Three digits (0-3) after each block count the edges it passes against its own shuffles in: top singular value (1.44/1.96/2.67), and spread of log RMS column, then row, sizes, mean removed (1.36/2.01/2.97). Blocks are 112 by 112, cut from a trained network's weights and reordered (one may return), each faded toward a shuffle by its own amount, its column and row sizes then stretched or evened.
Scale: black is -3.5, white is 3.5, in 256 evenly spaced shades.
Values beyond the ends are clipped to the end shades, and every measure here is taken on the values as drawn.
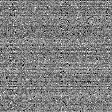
2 2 0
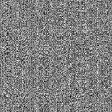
2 2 1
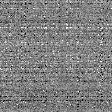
2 2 2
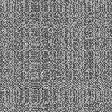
3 1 0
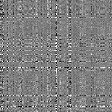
3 3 3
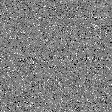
1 0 1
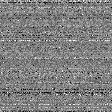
2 0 3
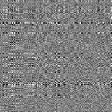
3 2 3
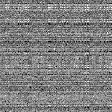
3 2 2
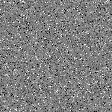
0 0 0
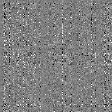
0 3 2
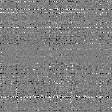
1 2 3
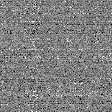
1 1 2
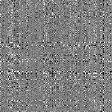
2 3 3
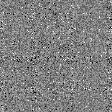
0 2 2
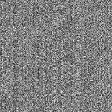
2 2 0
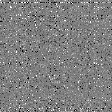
1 2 2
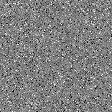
1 0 0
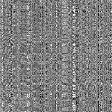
3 3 1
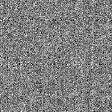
1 1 1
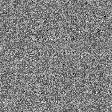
0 1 2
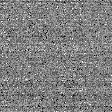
1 2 1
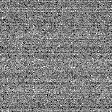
2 2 0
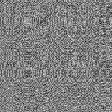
3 0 0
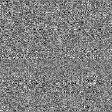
0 1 3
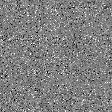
1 0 1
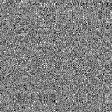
2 1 1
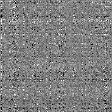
1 3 2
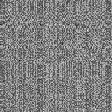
3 0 0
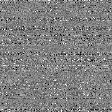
0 1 3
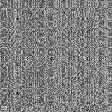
3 0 1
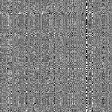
3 3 2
